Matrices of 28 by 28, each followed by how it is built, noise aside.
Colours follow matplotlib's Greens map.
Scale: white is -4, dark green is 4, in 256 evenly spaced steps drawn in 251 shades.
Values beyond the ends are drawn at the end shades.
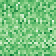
repeating columns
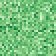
low rank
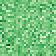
low rank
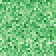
repeating columns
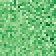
upper triangular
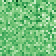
upper triangular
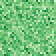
noise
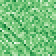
Toeplitz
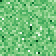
sparse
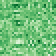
low rank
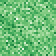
Toeplitz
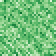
Toeplitz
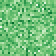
noise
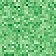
low rank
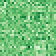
low rank
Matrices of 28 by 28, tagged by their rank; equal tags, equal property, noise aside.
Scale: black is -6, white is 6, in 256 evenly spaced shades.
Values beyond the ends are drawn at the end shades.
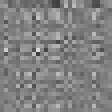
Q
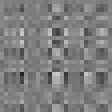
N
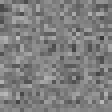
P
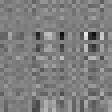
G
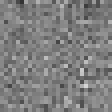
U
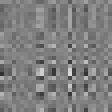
N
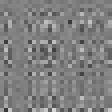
G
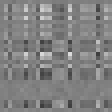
N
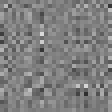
Q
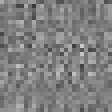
P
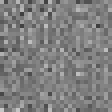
P
